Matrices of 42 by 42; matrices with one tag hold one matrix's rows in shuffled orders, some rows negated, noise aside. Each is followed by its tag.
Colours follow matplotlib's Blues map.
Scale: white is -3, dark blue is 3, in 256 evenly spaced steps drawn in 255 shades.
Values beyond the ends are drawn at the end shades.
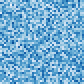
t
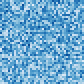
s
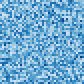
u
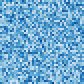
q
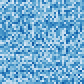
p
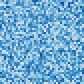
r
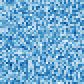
q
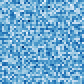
s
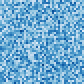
r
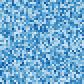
r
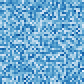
p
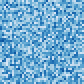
u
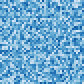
s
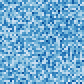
t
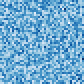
r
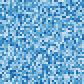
u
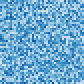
q
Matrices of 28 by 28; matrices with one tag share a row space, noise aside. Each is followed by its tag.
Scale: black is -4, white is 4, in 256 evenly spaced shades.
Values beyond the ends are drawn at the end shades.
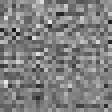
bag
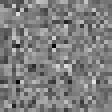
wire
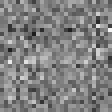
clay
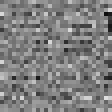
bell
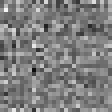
bag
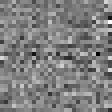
bell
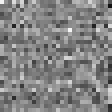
bell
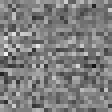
bag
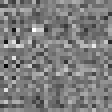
bag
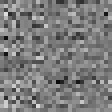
bag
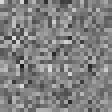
wire
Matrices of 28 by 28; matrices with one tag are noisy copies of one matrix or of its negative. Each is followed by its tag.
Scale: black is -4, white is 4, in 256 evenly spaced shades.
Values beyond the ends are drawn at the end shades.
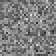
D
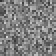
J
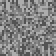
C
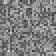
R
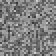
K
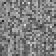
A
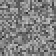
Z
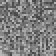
A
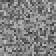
D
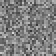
J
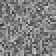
K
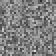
J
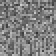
A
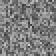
R
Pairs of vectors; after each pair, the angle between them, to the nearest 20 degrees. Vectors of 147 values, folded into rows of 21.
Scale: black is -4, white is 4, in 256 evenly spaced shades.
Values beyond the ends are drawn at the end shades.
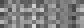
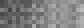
60 degrees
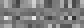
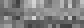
40 degrees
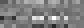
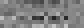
160 degrees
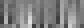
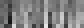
60 degrees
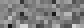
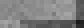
80 degrees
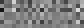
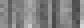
100 degrees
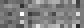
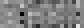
160 degrees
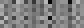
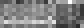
120 degrees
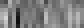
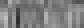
20 degrees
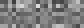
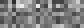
20 degrees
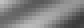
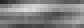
120 degrees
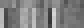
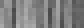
60 degrees
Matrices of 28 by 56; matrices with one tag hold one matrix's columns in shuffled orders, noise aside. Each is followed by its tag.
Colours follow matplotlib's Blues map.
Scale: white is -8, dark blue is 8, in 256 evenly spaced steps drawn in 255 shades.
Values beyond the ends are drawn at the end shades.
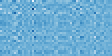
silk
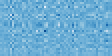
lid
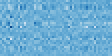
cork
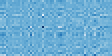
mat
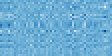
lid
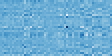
mat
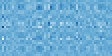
cork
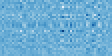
lid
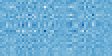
lid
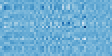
cork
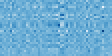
lid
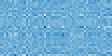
mat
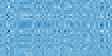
lid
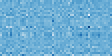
mat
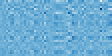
silk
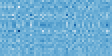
lid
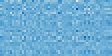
silk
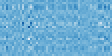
cork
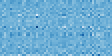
mat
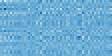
silk
